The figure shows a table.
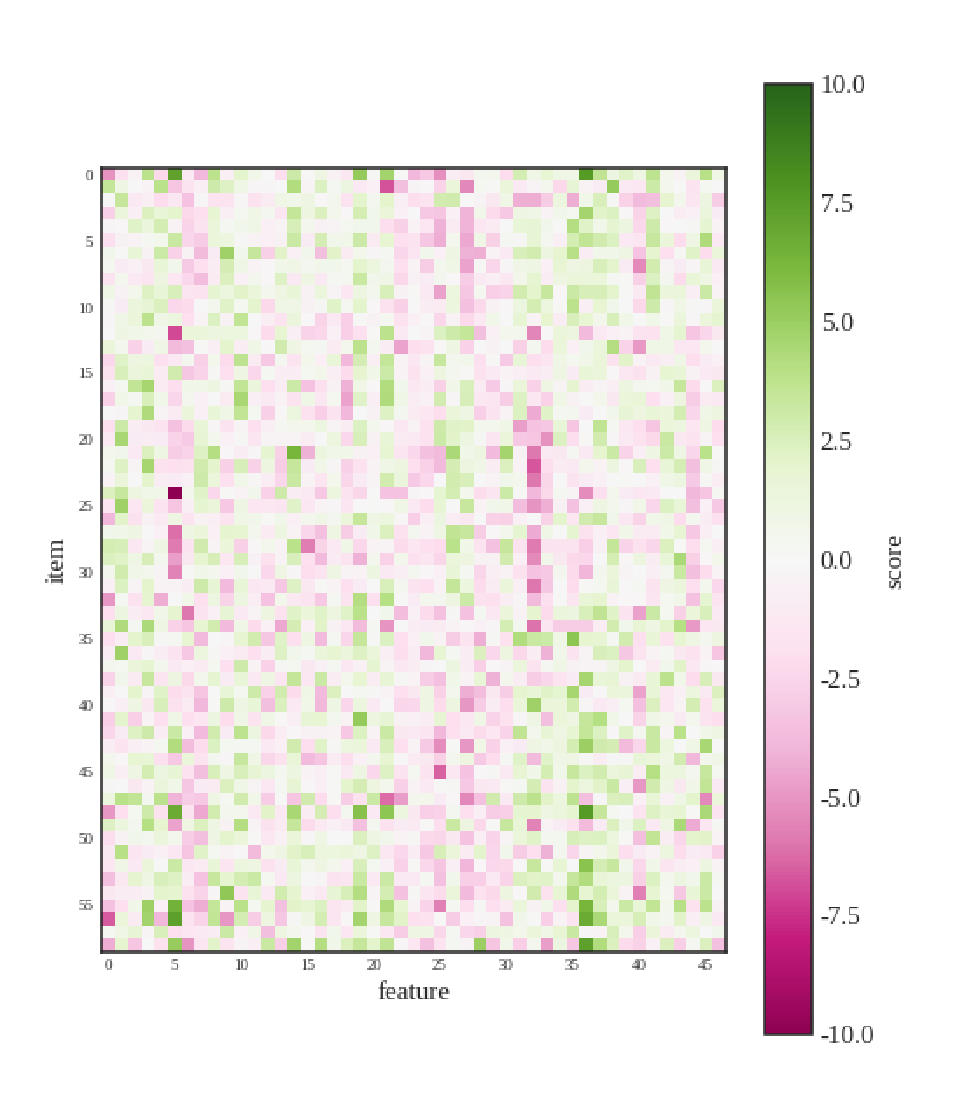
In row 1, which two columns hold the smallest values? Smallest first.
21, 27
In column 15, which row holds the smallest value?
28
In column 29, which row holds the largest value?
47
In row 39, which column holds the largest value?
35
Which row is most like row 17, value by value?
14
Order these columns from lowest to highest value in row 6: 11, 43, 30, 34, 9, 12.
12, 30, 43, 34, 11, 9
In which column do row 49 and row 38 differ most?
36
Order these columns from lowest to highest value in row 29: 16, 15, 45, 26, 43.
16, 15, 45, 26, 43
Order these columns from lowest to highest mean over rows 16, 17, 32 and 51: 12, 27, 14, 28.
12, 28, 14, 27
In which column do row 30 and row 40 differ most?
32
